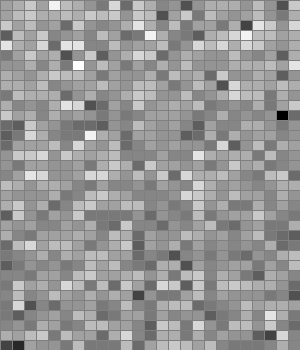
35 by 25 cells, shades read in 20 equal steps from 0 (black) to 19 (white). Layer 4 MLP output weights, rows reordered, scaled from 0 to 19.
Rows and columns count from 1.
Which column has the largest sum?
7
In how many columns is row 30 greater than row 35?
12
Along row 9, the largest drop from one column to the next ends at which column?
19
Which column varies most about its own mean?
24
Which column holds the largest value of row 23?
11
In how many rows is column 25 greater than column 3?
12
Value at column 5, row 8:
15
